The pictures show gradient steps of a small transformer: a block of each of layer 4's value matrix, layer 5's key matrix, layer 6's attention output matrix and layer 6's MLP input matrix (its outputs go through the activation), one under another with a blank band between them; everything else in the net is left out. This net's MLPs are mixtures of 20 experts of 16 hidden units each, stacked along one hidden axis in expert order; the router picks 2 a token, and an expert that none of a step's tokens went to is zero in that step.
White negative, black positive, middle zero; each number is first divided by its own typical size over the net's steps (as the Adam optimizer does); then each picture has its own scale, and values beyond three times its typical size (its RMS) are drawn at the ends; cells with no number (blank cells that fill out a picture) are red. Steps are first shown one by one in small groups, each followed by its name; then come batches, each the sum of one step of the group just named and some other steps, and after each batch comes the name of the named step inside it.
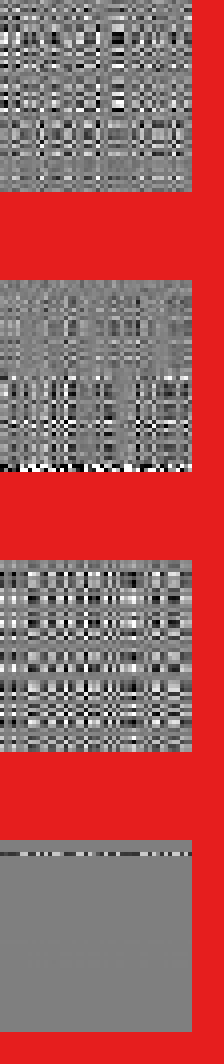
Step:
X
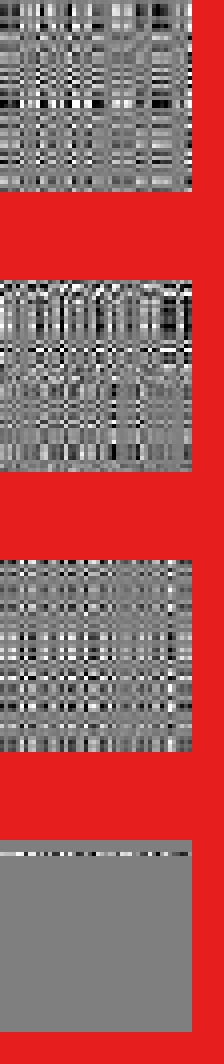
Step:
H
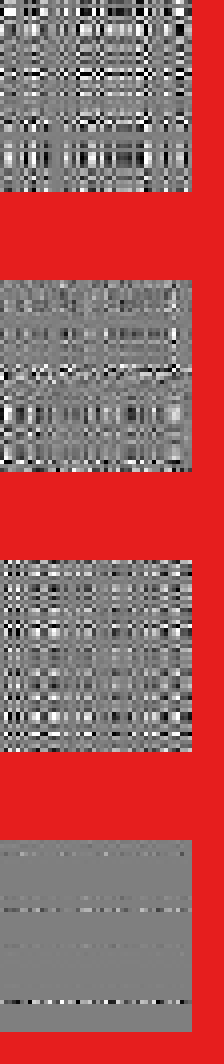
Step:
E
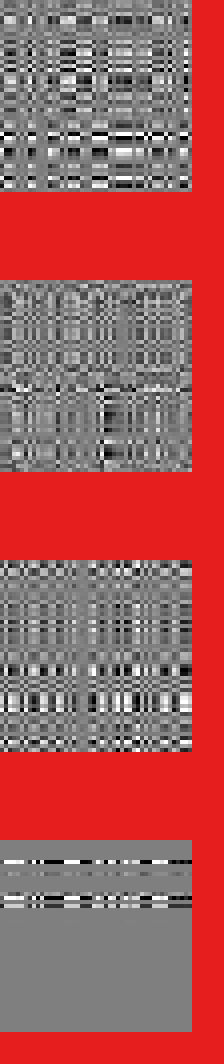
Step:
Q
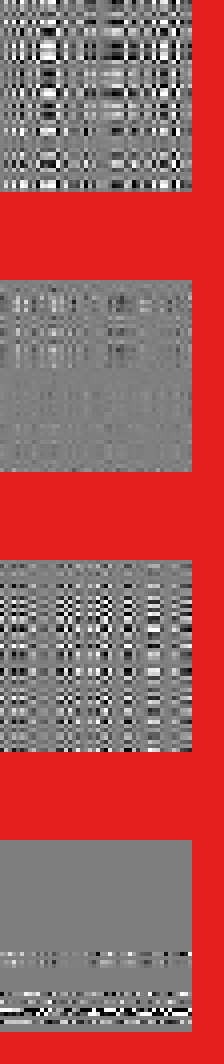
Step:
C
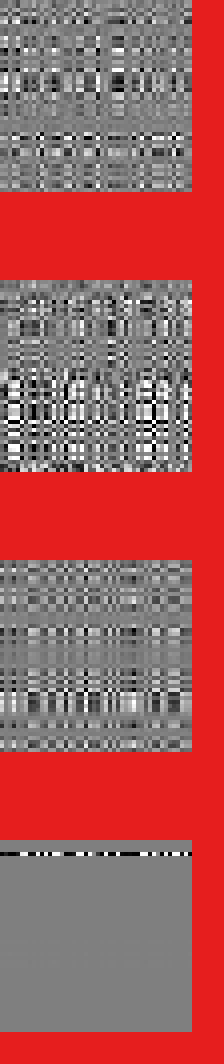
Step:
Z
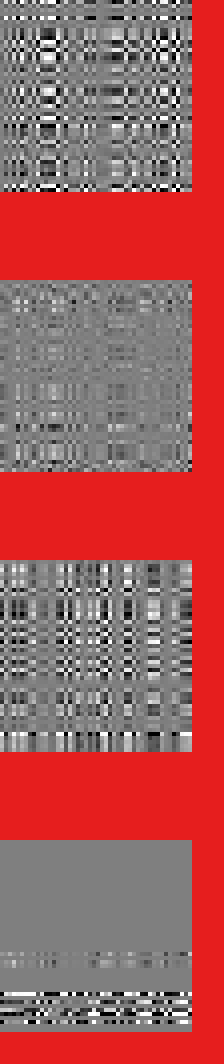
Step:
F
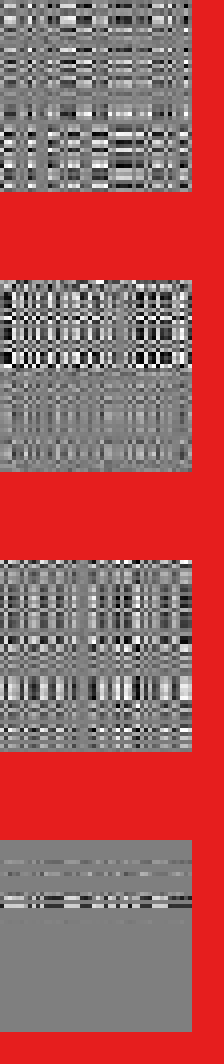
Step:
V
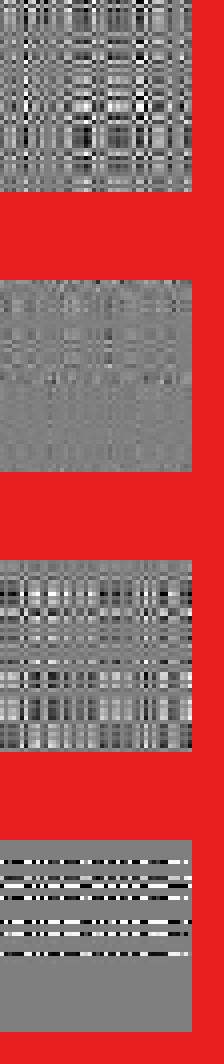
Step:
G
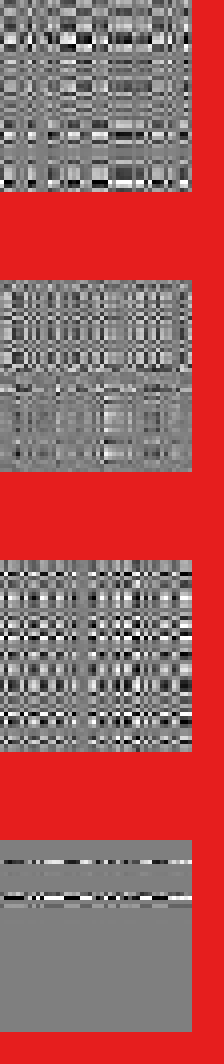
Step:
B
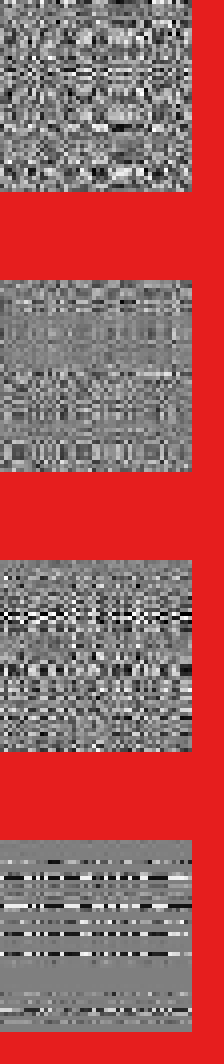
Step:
C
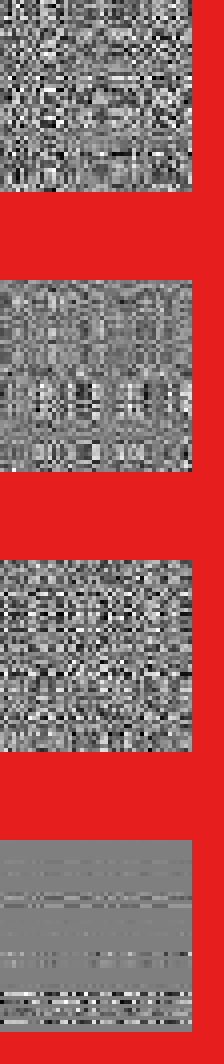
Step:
F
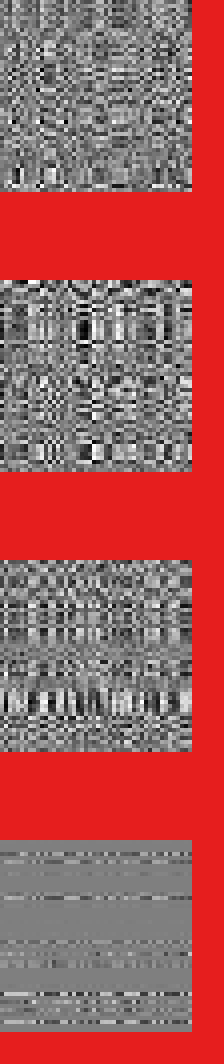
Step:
Q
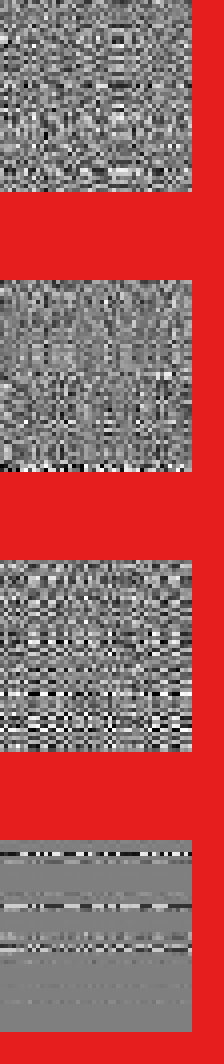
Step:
X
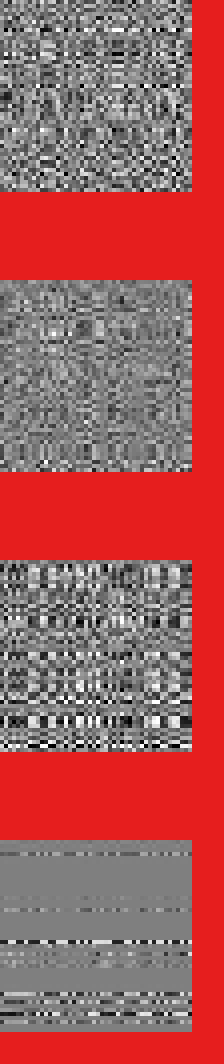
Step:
C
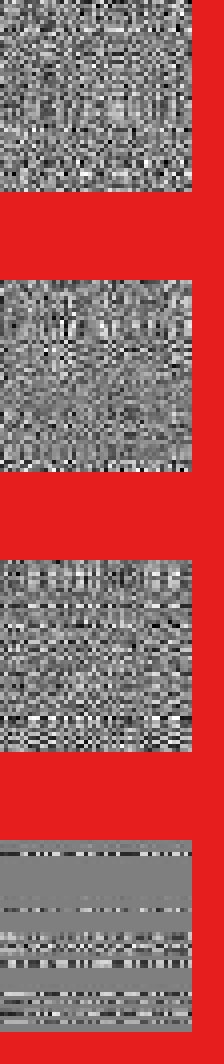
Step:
E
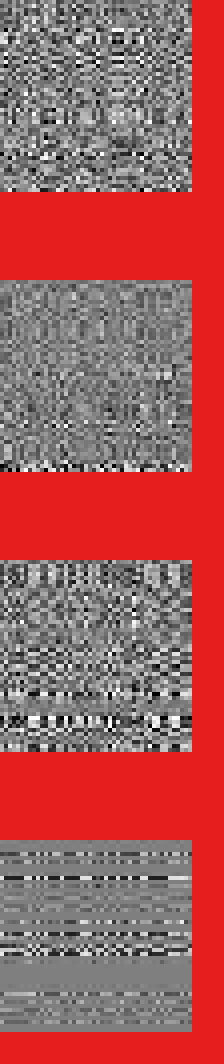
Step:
X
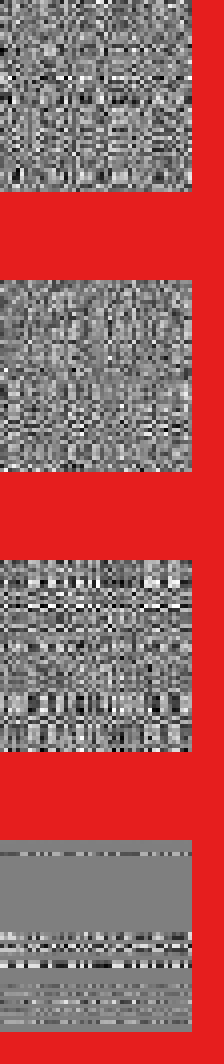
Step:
Z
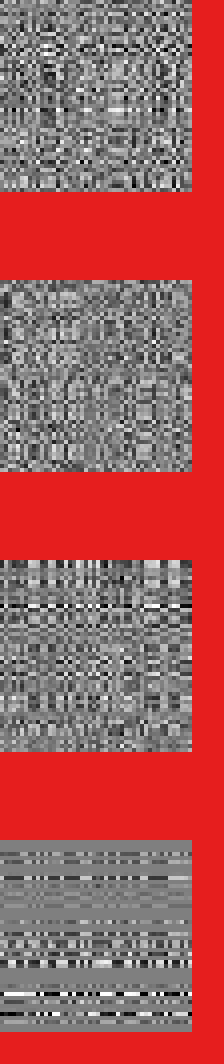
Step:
Z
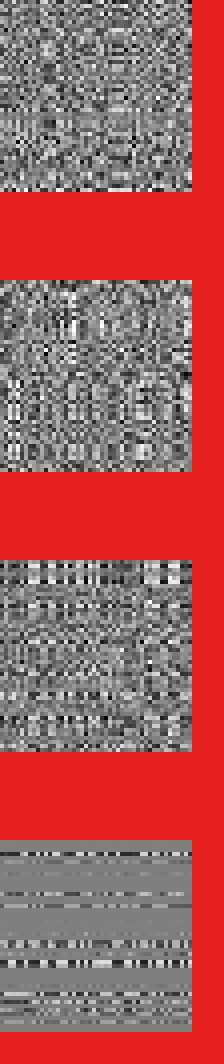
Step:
Z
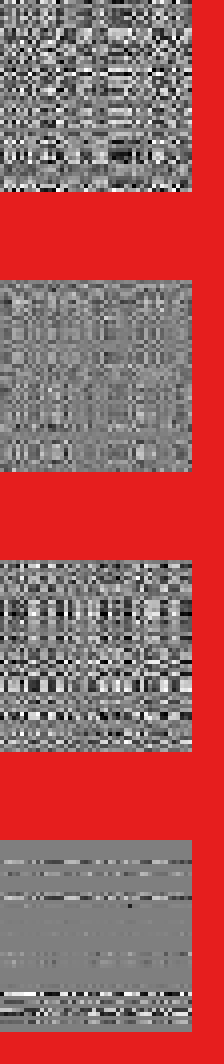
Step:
F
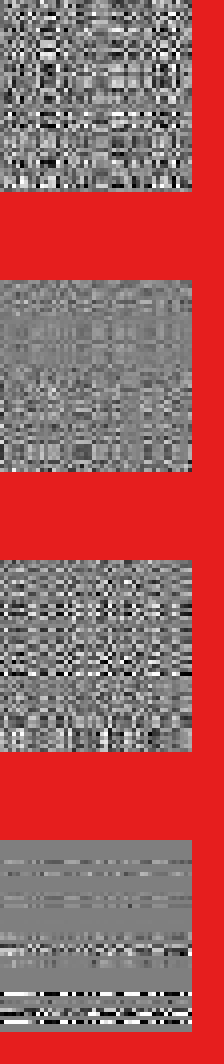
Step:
F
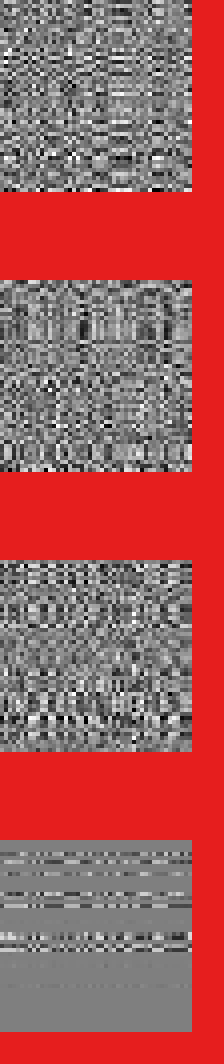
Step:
X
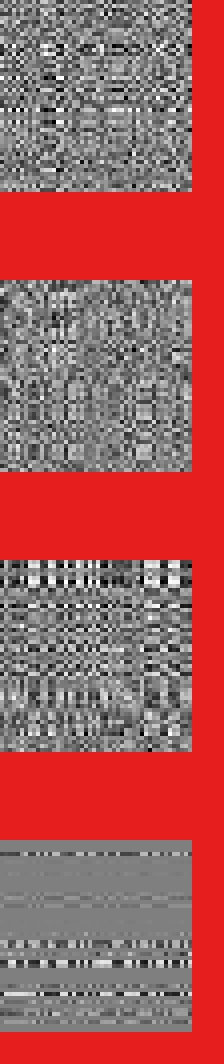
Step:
Z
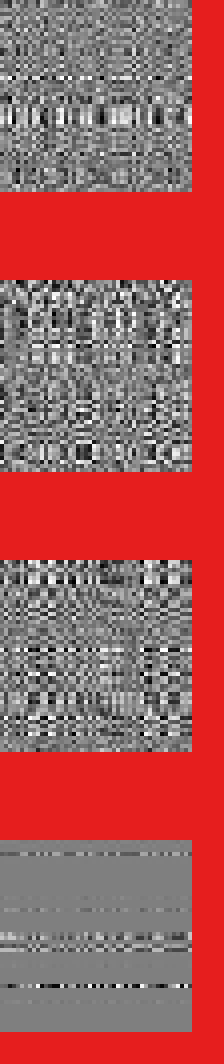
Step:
Z
